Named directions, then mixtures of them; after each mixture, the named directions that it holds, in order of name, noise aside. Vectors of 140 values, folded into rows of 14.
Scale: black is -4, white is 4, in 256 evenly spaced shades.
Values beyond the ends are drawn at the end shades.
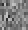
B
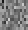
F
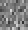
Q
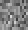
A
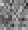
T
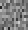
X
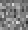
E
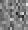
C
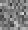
C, Q, T.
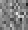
C.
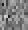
B.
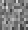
F, Q.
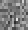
A, X.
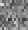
B, Q, T.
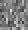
Q.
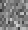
C, Q.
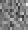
C.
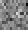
C, Q, T.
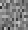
X.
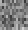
F, Q, T.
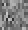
B.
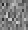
B, E, X.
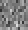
Q.
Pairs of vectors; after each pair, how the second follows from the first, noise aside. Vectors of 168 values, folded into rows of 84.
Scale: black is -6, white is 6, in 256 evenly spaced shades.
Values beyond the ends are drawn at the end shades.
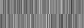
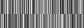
wrapped around, scaled up.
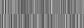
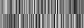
wrapped around, scaled up.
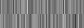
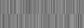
wrapped around, shrunk.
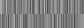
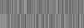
wrapped around, shrunk.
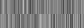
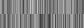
negated.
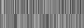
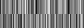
reversed, scaled up.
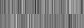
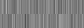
wrapped around, shrunk.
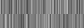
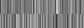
reversed.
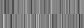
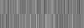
wrapped around, negated, shrunk.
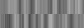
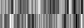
wrapped around, scaled up.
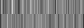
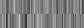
wrapped around.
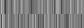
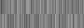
wrapped around, shrunk.
